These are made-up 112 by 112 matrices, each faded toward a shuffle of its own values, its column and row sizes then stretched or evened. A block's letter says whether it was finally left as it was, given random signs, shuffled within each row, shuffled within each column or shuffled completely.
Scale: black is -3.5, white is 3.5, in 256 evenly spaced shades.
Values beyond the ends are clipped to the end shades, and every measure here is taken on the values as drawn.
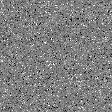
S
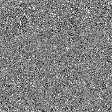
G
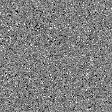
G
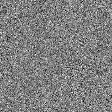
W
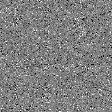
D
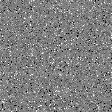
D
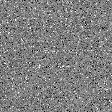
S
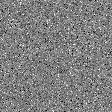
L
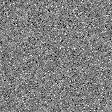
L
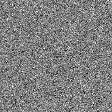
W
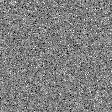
L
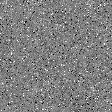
W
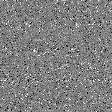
S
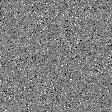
L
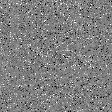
G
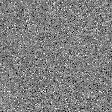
S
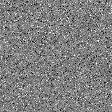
S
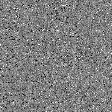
G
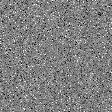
W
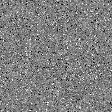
G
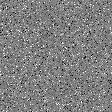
L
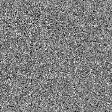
G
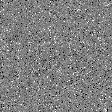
W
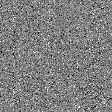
W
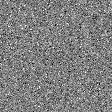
L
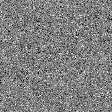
G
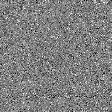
D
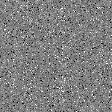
G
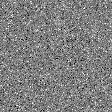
S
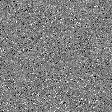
S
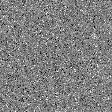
W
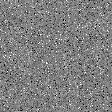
W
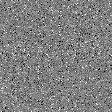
G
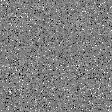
G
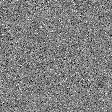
L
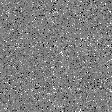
G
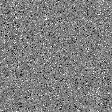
W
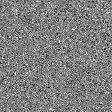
S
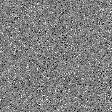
W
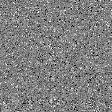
G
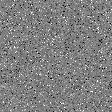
L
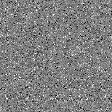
D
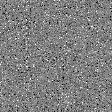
W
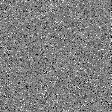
G
